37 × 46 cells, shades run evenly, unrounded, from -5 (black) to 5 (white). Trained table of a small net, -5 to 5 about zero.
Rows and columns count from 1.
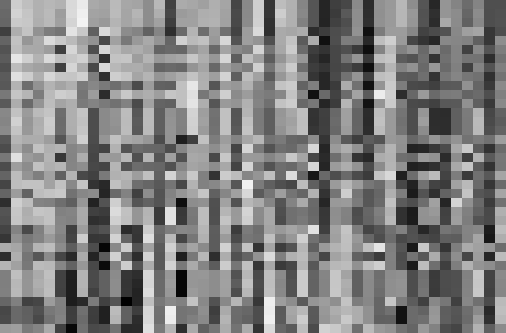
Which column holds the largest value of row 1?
8
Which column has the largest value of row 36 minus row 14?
25
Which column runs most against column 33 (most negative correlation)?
10
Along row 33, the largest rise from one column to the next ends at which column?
14
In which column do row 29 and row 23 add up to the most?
11
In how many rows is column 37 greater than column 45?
29
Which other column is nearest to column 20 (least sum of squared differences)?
15
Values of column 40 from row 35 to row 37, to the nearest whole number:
1 1 0
